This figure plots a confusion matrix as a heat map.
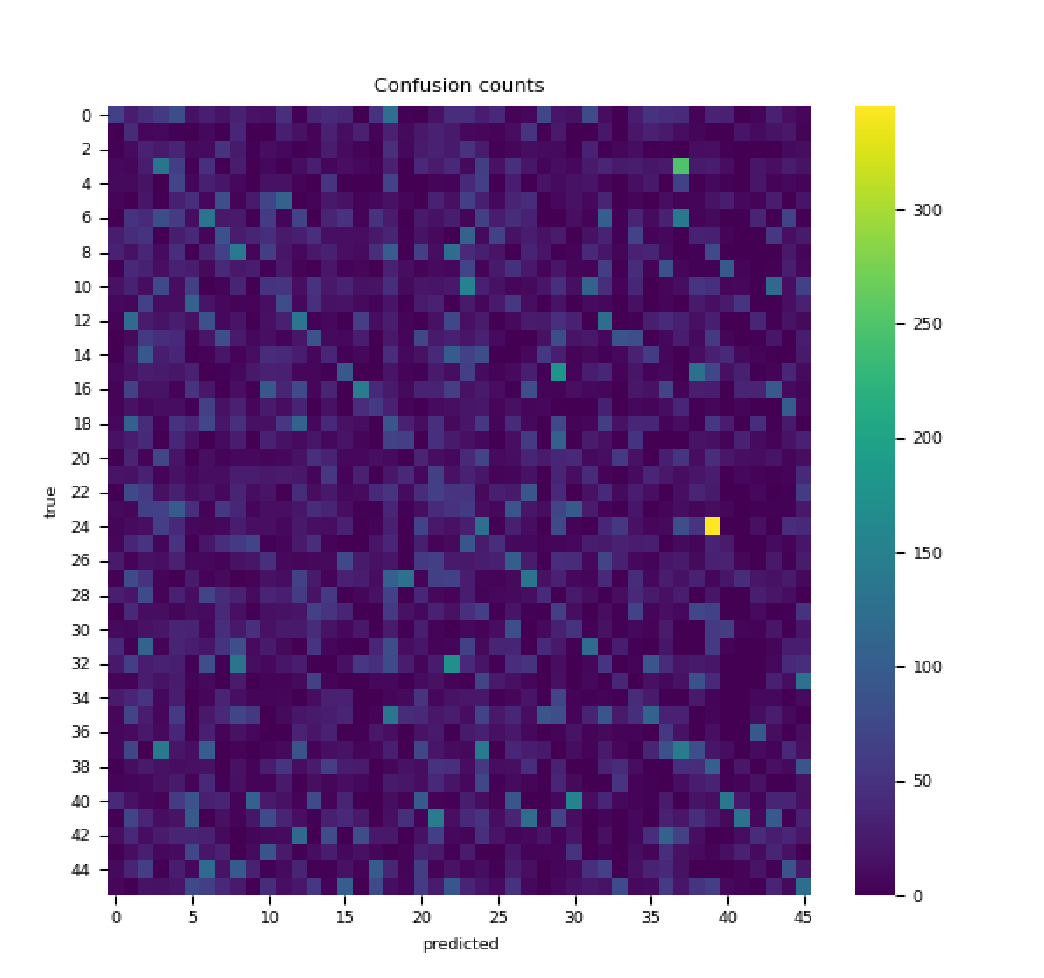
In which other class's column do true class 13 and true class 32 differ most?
22
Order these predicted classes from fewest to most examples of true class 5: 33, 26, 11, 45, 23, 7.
33, 45, 26, 23, 7, 11
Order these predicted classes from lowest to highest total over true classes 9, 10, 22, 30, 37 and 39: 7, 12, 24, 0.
0, 7, 12, 24
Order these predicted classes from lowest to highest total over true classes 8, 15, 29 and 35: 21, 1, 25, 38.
25, 21, 1, 38
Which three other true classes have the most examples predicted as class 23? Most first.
10, 7, 25
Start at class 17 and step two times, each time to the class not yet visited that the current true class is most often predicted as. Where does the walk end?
6
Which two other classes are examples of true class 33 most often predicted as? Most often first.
45, 38
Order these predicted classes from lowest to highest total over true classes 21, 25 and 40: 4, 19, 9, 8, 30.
19, 8, 4, 30, 9
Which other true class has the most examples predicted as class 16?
42
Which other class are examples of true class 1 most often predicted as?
27
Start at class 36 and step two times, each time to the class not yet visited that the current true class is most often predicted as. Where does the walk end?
12
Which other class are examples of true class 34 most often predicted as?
29
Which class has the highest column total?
18
